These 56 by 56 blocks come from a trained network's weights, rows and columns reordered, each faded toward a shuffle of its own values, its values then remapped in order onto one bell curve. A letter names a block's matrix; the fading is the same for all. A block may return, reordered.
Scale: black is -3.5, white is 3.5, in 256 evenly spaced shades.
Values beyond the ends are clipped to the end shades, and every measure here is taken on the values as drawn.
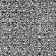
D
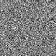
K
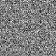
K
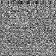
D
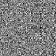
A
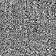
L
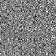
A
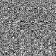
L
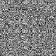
L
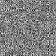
K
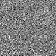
K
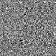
K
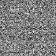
D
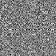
L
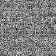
D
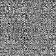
D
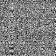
D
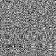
K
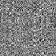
K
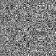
A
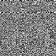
L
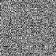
A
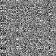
A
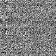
D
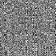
A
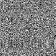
K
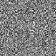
A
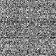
D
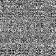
D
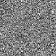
A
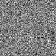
K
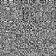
L
